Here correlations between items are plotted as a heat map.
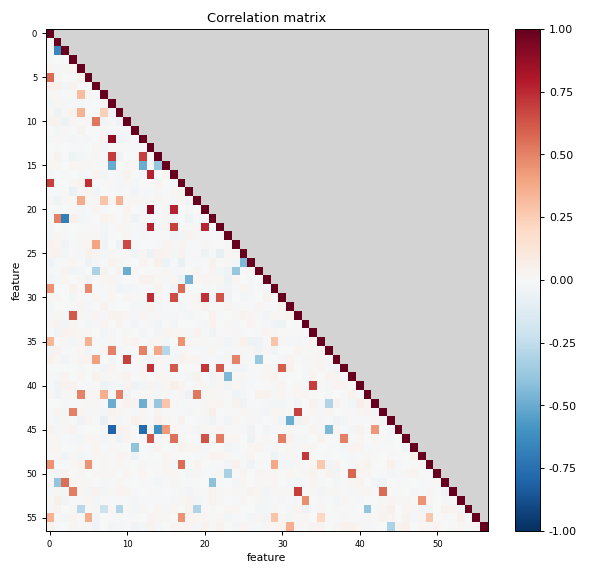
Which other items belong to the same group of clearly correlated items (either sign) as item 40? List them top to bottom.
34
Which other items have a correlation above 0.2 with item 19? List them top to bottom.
4, 7, 9, 41
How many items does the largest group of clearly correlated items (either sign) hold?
7
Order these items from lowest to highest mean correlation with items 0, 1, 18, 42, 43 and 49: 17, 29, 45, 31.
31, 45, 29, 17
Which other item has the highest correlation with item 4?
41
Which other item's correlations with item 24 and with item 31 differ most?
10
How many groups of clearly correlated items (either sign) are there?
14
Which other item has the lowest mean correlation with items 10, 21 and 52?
2
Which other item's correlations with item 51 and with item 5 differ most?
17
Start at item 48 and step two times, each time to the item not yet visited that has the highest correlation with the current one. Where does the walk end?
53
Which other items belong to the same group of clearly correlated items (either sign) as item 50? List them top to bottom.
23, 39
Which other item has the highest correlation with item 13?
20
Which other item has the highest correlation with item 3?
32
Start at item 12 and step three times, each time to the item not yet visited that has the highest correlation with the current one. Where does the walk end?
36
